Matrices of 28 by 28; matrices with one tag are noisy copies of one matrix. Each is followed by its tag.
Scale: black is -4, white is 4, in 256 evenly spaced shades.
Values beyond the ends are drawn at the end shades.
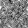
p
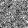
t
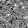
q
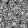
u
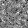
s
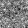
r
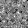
s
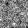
u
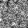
u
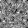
s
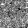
r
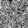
p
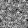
s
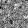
q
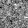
q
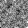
t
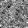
t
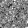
t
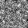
s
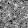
q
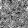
p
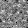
s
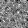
s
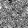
p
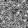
s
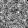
s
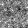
r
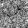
r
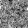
p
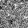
q
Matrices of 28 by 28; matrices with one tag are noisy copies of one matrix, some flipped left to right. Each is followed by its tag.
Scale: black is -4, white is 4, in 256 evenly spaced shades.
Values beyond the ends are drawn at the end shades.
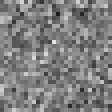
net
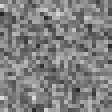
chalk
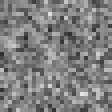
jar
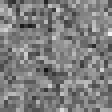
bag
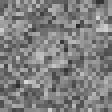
bag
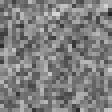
chalk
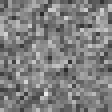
bag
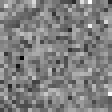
net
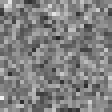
chalk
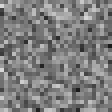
chalk
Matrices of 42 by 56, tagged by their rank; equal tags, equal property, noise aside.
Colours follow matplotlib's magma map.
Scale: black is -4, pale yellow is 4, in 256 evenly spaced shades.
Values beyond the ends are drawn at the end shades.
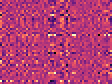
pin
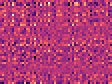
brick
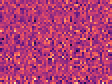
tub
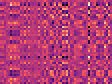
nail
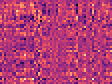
brick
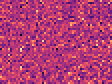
tub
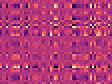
nail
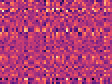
pin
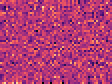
tub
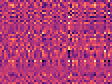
pin
